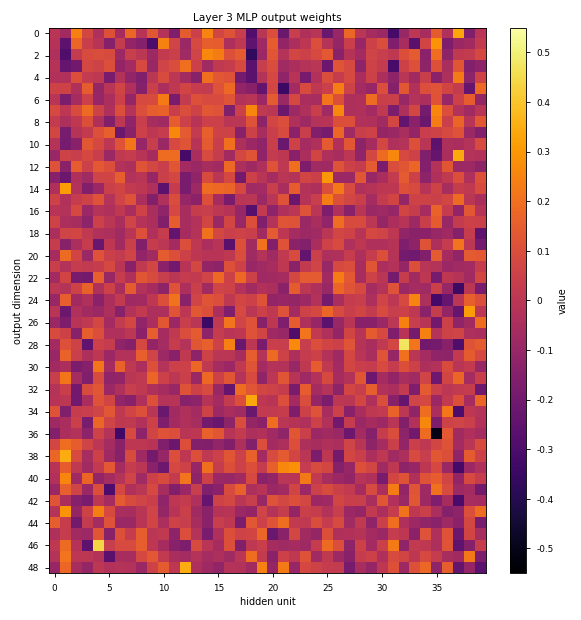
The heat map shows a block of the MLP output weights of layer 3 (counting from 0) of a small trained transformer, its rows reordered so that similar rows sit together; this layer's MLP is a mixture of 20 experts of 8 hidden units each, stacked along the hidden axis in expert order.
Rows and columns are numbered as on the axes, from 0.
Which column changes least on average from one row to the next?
28
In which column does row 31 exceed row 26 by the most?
14
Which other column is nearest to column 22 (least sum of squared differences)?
16
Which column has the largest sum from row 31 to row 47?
1
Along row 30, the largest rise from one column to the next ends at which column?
4
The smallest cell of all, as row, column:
36, 35
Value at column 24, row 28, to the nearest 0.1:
0.1
